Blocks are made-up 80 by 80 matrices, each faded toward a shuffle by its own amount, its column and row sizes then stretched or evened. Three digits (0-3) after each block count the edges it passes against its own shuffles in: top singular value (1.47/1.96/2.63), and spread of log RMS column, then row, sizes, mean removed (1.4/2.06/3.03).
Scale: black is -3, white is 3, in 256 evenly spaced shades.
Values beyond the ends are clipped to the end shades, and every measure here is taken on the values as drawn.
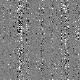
0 3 1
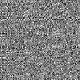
2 0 1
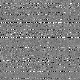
1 1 3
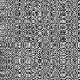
3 3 0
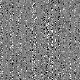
0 3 0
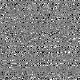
0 1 3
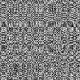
3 2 0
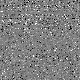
0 0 2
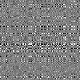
3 2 3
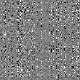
1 3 2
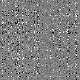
0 3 2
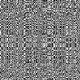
3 3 1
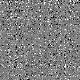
0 2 2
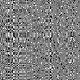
3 2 0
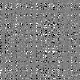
1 3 3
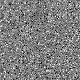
1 0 0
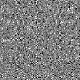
2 1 1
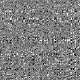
2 2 2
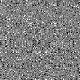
2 0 1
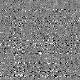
1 1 3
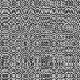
3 1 2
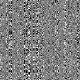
2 3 0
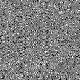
2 0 0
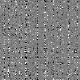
1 3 2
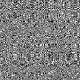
2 0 2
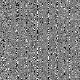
1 3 0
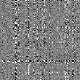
2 3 2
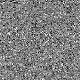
1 0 1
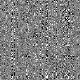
1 3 1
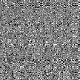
2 0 2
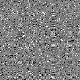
2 0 1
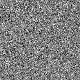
0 0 0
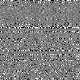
2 0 3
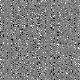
1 3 1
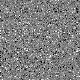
1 1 1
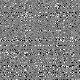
0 2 3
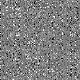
1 2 1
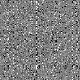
2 2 0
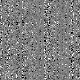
0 3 1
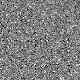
1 0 1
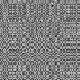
3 0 3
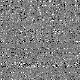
0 1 2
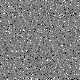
0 0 2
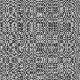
3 3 0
